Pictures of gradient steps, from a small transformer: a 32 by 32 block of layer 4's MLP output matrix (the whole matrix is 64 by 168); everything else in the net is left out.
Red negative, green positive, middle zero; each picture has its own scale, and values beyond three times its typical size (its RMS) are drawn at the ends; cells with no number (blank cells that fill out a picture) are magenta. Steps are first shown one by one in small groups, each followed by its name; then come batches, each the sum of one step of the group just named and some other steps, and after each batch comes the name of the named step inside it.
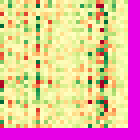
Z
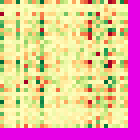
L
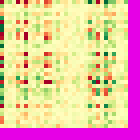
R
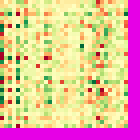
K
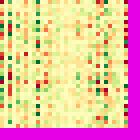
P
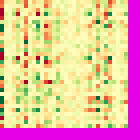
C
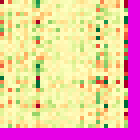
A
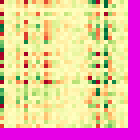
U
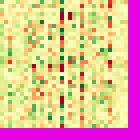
L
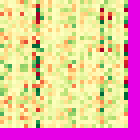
R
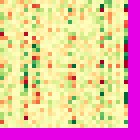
R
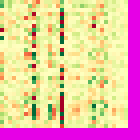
Z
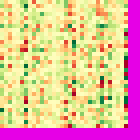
C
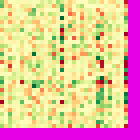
A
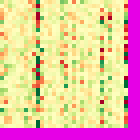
C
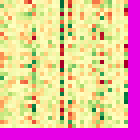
R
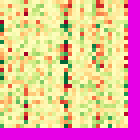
K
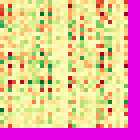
C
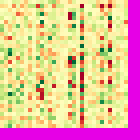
K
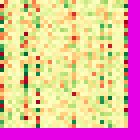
C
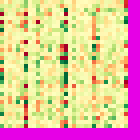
A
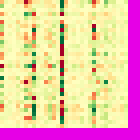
R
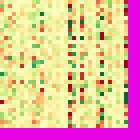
P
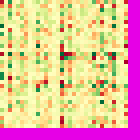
P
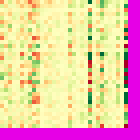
R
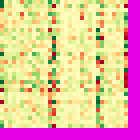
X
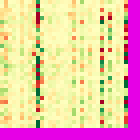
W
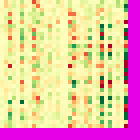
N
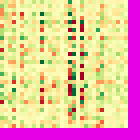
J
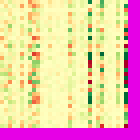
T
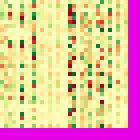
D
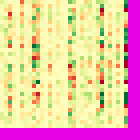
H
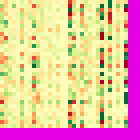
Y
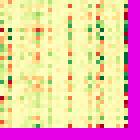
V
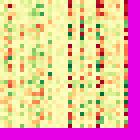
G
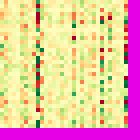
W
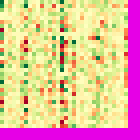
X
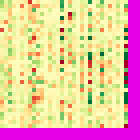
T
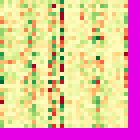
X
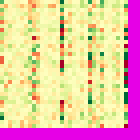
T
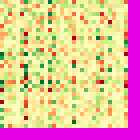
X
